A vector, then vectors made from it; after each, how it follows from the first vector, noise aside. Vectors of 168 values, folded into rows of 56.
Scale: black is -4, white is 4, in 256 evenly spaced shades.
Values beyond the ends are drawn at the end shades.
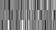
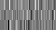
negated, partly zeroed.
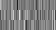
wrapped around, partly zeroed.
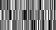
wrapped around, negated, scaled up.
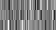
copied.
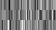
copied.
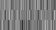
negated, shrunk.
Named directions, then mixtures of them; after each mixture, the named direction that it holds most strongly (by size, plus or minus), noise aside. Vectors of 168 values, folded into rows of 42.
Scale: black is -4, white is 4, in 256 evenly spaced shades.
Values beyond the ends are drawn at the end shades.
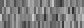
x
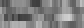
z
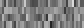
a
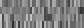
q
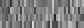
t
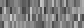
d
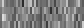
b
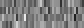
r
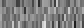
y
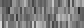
t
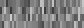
d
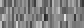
r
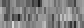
z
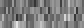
r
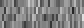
x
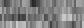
z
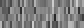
t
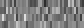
r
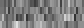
r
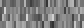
a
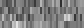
r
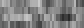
z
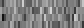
b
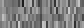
b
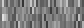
b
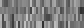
q
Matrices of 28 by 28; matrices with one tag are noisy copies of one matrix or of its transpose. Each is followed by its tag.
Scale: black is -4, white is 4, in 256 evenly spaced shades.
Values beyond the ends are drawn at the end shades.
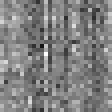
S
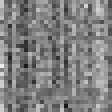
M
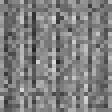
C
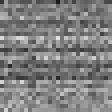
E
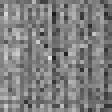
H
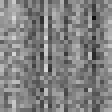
S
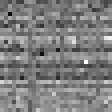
E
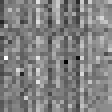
E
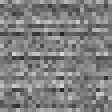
C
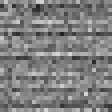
C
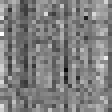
M
